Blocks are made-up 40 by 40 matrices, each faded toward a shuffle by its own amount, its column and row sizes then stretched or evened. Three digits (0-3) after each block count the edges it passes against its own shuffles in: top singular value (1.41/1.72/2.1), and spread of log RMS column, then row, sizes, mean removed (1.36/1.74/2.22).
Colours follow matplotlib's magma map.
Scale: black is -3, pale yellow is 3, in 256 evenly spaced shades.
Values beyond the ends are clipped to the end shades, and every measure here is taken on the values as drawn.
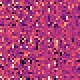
0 3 2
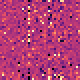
2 3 1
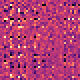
2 3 2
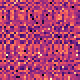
3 0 1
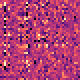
1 3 1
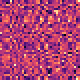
3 2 0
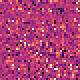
0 2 2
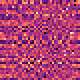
3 0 2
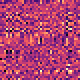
3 2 3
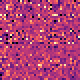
1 1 3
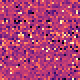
0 1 2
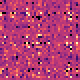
0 3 3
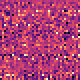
1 1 3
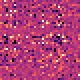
0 2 3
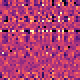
3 1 3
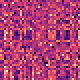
3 1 1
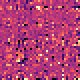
2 3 3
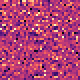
2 0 1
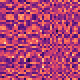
3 2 0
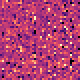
0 3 0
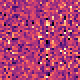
2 3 1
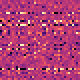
3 1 3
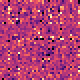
1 2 2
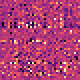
2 2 3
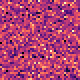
1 0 0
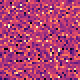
1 1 1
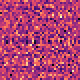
2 1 0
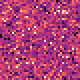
1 0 1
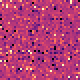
0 1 1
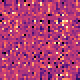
2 3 2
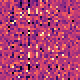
2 3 0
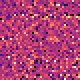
1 0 2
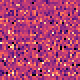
2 0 2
